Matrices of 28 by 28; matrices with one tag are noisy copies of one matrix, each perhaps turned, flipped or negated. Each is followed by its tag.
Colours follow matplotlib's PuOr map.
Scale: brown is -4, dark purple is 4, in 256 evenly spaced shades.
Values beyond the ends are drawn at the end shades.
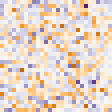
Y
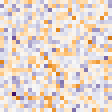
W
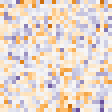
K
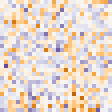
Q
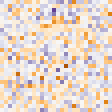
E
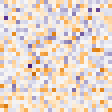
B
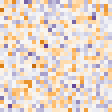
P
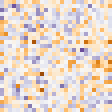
K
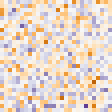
Y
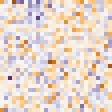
Q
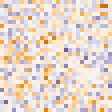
P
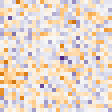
Q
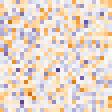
Y
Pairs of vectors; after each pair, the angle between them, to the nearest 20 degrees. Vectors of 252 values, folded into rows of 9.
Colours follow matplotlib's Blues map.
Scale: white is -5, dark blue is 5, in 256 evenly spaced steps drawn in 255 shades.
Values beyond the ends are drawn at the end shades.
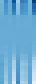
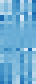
80 degrees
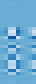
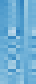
40 degrees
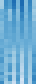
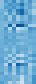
60 degrees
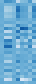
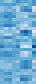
120 degrees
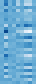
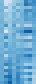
140 degrees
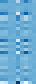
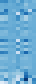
40 degrees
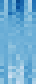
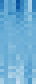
20 degrees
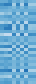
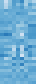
120 degrees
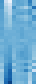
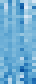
80 degrees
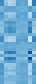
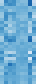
160 degrees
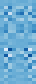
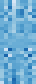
40 degrees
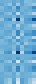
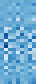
120 degrees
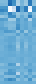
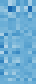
140 degrees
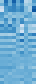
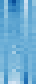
80 degrees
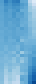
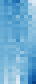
20 degrees
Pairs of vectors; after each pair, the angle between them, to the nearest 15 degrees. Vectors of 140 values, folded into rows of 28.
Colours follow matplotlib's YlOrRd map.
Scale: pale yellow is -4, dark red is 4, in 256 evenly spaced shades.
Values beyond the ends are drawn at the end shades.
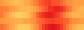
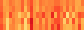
75 degrees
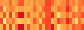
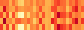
150 degrees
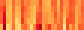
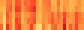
150 degrees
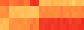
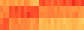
165 degrees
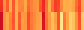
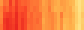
90 degrees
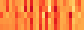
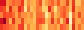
120 degrees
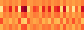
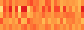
30 degrees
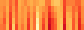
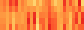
45 degrees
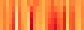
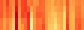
165 degrees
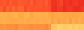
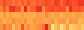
30 degrees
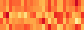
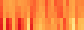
90 degrees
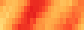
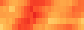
30 degrees
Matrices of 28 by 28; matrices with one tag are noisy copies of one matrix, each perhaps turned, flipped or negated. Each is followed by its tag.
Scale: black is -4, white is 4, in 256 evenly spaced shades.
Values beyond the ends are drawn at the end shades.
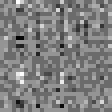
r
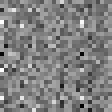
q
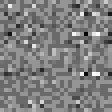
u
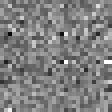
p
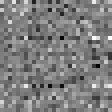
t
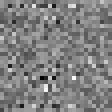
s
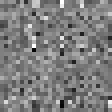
p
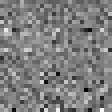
q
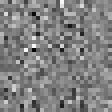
p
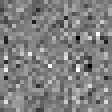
s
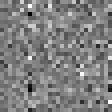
q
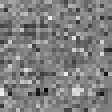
r
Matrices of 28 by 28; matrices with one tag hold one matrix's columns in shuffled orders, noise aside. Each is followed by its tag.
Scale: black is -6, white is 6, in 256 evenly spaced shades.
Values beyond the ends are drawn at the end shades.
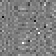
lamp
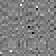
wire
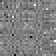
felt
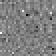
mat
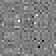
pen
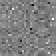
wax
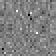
mat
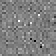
pen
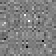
pen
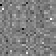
wax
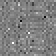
lamp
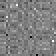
felt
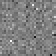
felt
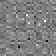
pen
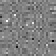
pen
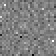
felt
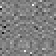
wire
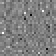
mat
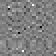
wire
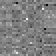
wax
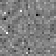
mat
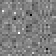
mat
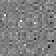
pen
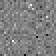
felt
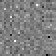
felt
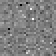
wax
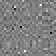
wire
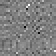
wire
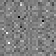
lamp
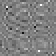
wire
